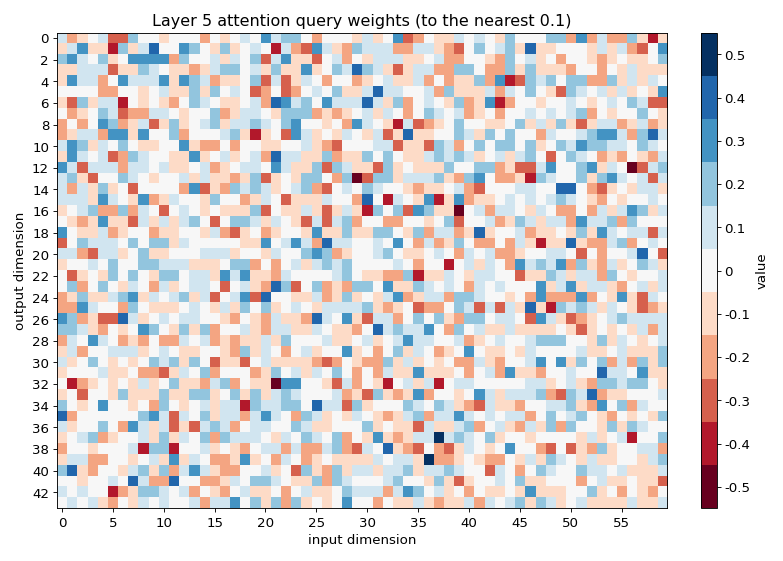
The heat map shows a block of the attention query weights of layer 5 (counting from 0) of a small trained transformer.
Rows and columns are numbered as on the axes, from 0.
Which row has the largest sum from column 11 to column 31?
6
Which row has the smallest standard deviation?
29
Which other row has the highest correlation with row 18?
13
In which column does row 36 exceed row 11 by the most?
48
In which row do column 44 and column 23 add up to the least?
4
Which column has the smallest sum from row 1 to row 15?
20
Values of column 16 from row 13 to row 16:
-0.1 -0.2 0 -0.1
